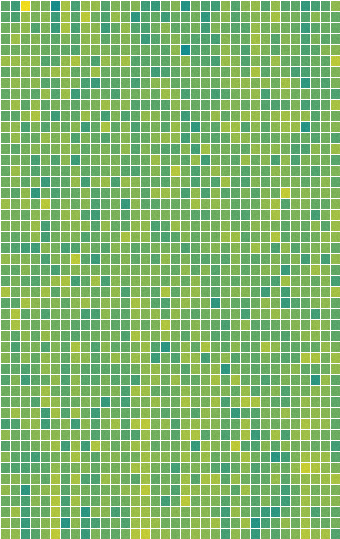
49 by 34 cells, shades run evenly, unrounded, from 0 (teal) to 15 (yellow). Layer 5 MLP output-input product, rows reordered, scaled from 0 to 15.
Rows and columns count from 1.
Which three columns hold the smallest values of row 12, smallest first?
31, 20, 9
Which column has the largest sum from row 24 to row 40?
15
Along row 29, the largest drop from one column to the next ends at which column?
3
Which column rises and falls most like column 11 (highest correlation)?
8
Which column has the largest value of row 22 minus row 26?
28
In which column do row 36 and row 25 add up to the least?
29
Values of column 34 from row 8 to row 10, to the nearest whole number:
7 4 10
